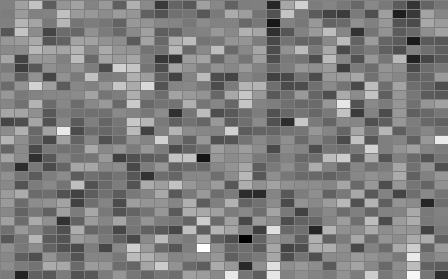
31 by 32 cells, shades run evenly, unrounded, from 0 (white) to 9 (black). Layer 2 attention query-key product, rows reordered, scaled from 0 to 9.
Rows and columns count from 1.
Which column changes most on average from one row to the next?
13
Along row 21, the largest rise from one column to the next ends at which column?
7
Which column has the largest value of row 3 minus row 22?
20
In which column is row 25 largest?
5
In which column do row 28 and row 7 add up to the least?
15
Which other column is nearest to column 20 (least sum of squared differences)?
30
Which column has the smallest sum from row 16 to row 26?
27
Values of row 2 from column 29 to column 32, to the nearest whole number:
8 7 3 4
